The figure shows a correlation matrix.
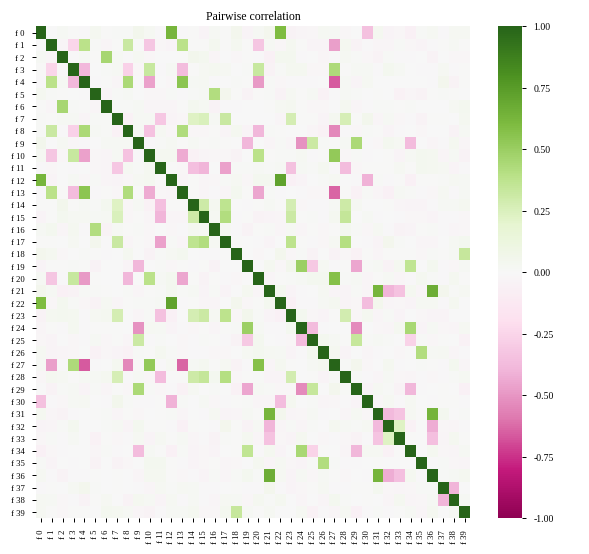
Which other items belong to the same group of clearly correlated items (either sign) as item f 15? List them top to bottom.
f 7, f 11, f 14, f 17, f 23, f 28
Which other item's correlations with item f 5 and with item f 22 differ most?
f 12
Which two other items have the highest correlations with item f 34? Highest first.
f 24, f 19
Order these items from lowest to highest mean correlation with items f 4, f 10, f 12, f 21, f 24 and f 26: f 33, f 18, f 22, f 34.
f 33, f 18, f 34, f 22
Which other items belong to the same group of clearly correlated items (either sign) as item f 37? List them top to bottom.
f 38
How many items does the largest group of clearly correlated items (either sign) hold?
8
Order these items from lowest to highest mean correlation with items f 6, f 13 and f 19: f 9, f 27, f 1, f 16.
f 27, f 9, f 16, f 1
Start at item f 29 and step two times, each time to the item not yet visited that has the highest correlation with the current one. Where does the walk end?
f 25
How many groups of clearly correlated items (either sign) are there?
10
